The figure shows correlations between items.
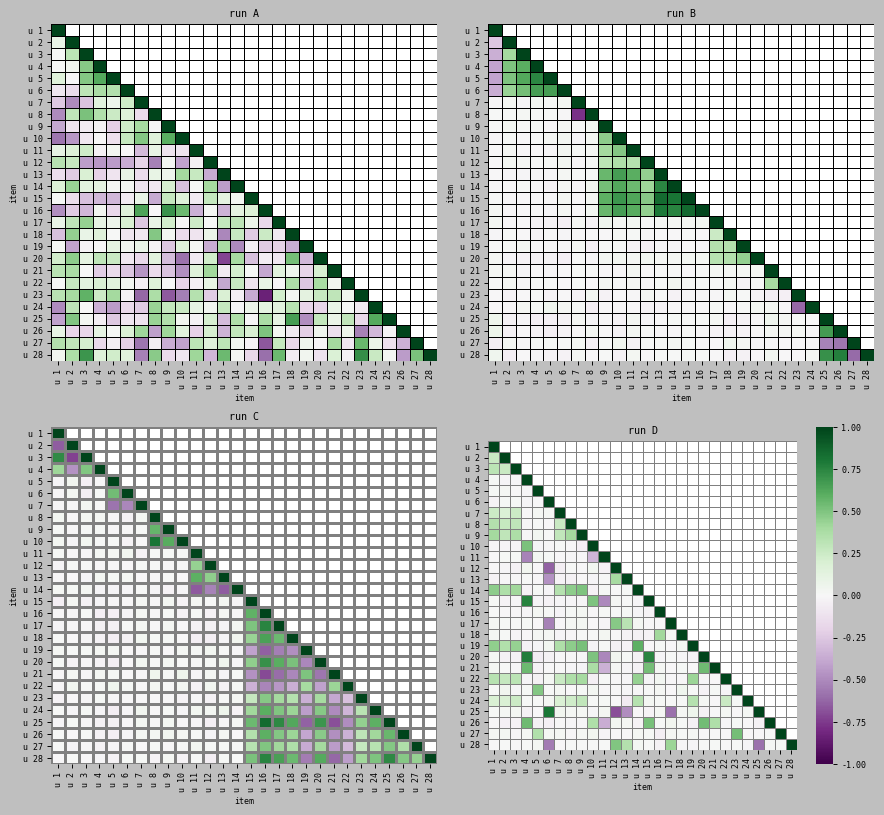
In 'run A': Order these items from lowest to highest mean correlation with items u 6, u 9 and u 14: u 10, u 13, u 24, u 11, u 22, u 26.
u 13, u 11, u 24, u 22, u 10, u 26
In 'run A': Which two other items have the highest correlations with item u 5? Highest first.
u 4, u 3
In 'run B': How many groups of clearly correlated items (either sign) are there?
7
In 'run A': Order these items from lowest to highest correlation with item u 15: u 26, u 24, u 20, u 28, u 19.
u 20, u 28, u 19, u 24, u 26
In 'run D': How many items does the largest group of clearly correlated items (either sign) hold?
10
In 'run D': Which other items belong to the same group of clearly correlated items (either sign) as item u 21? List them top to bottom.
u 4, u 10, u 11, u 15, u 20, u 26
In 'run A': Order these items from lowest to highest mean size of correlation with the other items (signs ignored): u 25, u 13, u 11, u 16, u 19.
u 11, u 19, u 25, u 13, u 16
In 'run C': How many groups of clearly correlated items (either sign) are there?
5
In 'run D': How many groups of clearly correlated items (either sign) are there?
5
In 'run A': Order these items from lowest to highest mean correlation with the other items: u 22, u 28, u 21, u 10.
u 10, u 21, u 22, u 28
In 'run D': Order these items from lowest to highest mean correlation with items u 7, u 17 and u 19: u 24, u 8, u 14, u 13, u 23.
u 23, u 13, u 24, u 8, u 14
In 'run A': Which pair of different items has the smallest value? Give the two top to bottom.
u 16, u 23
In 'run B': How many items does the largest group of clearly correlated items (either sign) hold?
8
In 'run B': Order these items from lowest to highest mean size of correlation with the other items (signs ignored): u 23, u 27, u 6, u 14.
u 23, u 27, u 6, u 14
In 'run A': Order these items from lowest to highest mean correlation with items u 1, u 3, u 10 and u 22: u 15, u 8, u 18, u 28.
u 15, u 18, u 8, u 28
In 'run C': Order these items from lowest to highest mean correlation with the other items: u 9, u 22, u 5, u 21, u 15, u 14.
u 21, u 22, u 14, u 5, u 9, u 15
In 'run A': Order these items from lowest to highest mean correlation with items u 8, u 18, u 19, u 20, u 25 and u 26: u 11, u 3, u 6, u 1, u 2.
u 1, u 11, u 6, u 3, u 2
